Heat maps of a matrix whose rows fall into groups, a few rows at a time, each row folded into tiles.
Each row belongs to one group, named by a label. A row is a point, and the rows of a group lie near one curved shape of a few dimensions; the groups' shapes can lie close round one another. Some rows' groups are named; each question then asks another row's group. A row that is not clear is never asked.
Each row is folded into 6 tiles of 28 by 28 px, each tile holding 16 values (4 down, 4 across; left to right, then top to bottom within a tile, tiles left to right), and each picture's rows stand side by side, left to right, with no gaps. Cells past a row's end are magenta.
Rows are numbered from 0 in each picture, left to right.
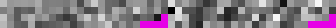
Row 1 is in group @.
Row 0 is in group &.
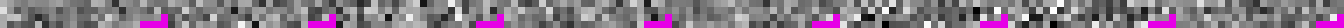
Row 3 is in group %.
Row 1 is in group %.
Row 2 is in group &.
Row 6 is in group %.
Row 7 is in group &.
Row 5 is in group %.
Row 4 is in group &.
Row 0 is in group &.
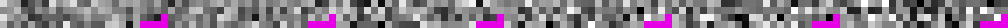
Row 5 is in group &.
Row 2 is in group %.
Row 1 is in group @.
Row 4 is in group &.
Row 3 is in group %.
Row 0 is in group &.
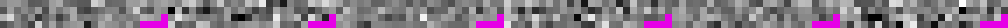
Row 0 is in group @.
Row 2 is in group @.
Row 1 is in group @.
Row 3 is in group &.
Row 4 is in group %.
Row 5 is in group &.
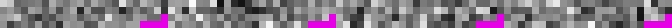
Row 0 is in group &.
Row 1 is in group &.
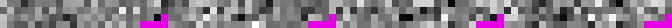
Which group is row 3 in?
@
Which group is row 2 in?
@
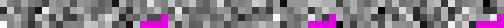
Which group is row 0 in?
@
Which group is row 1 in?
@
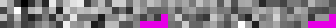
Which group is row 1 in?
%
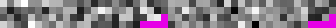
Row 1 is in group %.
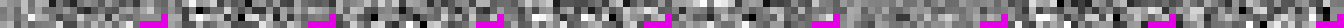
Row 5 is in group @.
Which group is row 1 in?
&
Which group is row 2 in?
%
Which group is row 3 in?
&
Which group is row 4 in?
%
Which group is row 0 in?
&
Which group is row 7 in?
%
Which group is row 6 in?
&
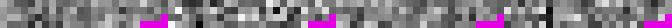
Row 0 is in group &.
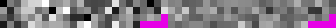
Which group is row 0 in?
@
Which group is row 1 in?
%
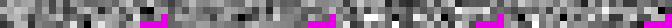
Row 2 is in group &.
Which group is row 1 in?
@
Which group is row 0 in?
%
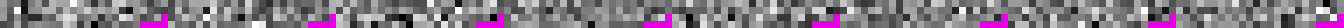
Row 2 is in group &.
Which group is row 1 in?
@
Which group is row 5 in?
&
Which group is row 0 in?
&
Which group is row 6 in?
%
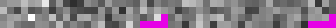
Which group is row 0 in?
&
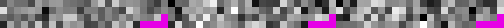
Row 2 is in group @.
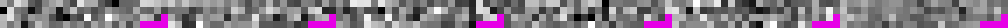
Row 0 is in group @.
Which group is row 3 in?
@
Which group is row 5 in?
&
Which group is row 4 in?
&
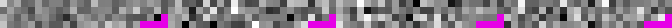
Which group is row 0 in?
&
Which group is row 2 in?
&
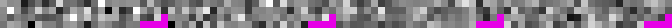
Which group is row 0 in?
@
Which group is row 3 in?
@
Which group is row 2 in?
%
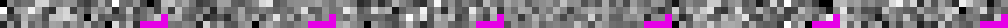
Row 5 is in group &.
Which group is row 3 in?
%
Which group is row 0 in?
@
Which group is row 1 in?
@
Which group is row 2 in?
@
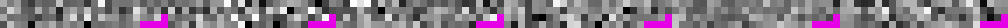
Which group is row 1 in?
&
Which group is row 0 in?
@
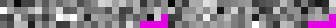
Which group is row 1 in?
@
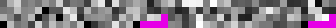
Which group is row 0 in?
@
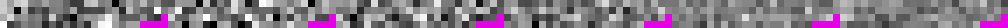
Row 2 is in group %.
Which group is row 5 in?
&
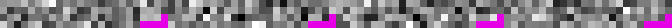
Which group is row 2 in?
%
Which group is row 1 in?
@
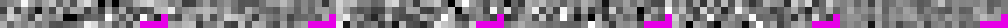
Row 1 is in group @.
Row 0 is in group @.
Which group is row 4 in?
%
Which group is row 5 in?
@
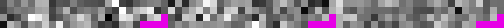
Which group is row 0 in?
&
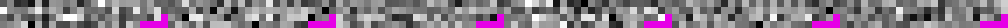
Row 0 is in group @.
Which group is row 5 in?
@
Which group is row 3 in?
&
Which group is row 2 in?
&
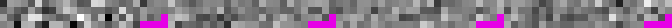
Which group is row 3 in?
@
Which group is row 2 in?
@
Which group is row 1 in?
&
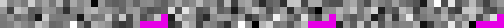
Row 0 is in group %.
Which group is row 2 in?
@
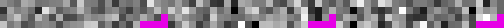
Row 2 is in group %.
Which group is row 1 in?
%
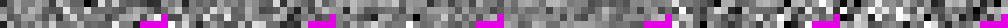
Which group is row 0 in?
@
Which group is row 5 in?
@
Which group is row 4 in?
@
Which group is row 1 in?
@
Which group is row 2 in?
%
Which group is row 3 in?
%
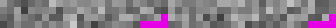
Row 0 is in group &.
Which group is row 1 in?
&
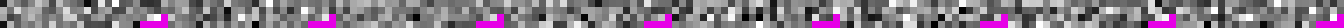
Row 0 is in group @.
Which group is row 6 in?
%
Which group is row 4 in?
@
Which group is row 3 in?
%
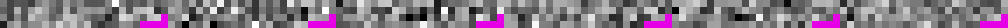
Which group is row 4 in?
@
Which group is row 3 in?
%
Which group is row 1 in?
%
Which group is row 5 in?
@
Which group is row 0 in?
&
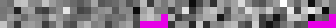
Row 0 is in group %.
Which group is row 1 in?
&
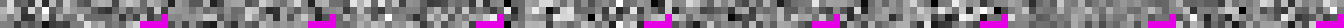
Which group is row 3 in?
@
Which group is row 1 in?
%
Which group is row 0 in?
%
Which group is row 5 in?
&
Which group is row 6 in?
&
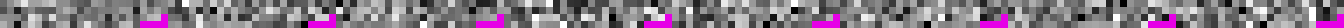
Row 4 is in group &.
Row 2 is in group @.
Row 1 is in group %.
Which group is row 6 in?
@
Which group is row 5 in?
%
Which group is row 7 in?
%
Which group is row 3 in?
&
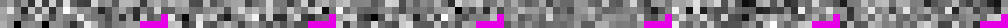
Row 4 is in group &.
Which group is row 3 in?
%
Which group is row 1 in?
%
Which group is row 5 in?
@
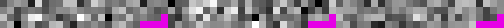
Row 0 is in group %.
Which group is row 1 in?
@
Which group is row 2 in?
%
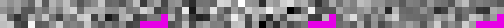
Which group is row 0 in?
%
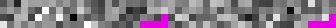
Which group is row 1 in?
%
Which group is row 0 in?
@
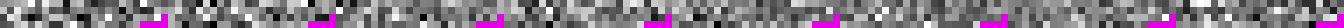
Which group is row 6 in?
&
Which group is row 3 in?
%
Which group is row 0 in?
%
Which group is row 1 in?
%
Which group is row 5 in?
@
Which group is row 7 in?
%
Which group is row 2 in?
@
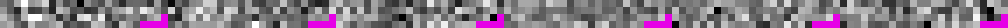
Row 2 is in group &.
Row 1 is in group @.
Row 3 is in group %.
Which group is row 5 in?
%
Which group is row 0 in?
&
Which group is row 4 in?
@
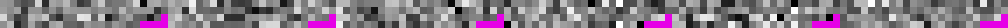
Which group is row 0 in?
%
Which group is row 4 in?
&
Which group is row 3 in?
@
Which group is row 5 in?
%
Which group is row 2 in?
&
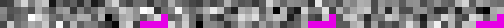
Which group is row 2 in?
%
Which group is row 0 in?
&
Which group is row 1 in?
@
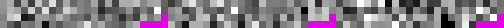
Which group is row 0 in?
%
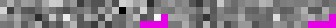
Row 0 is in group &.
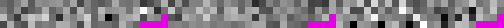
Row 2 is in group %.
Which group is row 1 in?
@
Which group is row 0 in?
&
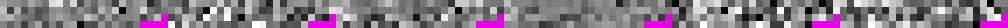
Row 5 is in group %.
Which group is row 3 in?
&
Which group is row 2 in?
&
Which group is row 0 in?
&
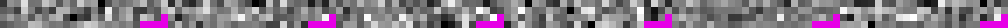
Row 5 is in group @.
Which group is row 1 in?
@
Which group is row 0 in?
@
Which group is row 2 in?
&
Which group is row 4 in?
@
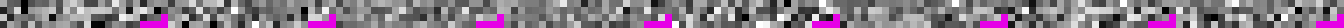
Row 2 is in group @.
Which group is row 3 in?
&
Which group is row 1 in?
%
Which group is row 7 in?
&
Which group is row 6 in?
&
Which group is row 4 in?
@
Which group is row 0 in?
&
